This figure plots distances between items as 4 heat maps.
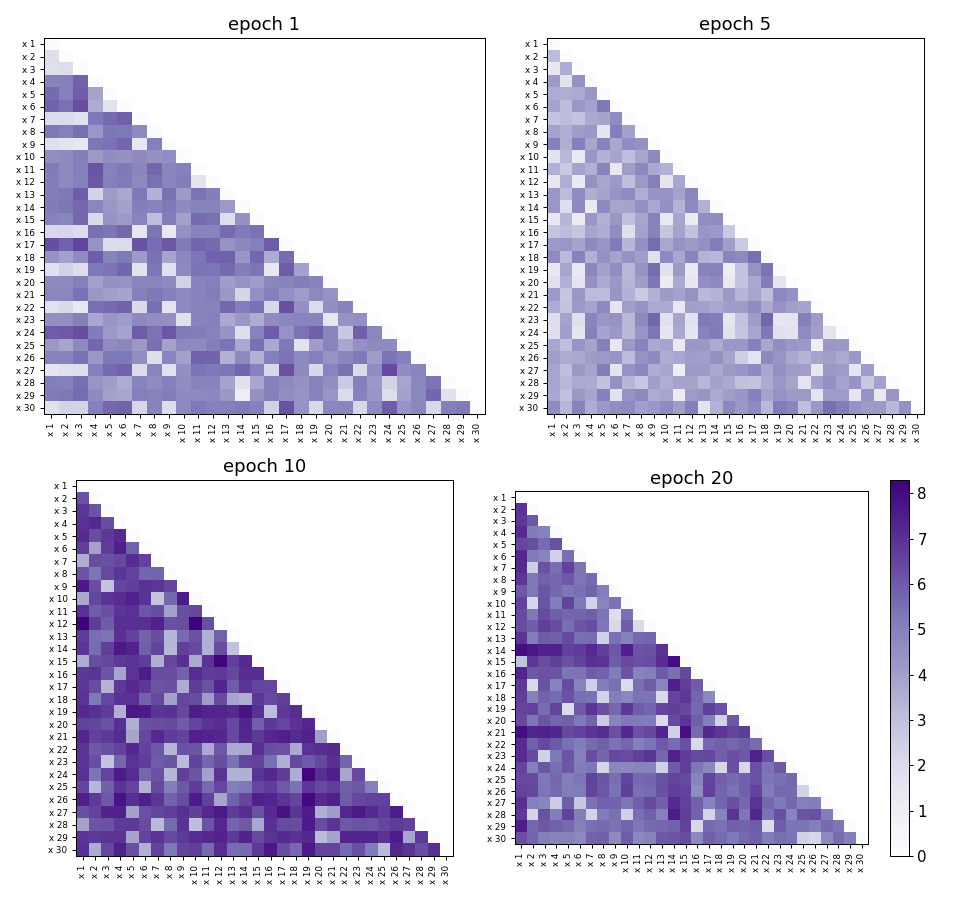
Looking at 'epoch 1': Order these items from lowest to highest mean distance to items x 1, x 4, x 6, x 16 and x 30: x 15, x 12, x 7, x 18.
x 7, x 15, x 18, x 12
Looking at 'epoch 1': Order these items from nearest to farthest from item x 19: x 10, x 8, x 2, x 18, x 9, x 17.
x 9, x 2, x 18, x 10, x 8, x 17
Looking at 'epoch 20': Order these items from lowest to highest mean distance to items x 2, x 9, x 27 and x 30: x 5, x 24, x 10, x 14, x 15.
x 10, x 24, x 5, x 15, x 14
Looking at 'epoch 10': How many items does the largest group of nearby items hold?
7
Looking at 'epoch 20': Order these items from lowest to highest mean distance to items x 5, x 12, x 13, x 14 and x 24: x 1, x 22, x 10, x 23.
x 22, x 10, x 23, x 1
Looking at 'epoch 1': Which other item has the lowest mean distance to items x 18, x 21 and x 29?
x 14
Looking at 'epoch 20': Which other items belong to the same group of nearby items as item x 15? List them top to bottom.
x 1
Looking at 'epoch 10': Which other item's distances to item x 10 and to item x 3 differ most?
x 9
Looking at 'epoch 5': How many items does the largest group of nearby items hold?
9
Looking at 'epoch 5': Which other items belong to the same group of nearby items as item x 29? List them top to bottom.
x 6, x 11, x 22, x 25, x 27
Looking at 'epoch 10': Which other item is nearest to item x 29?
x 20
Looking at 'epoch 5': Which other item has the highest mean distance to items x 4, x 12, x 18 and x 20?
x 17
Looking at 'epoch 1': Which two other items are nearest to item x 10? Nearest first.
x 23, x 20
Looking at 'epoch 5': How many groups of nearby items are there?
9
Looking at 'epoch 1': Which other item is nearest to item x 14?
x 29
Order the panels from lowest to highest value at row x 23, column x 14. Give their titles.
epoch 1, epoch 5, epoch 10, epoch 20
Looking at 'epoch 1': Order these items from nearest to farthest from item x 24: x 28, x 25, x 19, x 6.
x 28, x 6, x 25, x 19
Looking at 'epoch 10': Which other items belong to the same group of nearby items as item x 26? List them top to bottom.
x 12
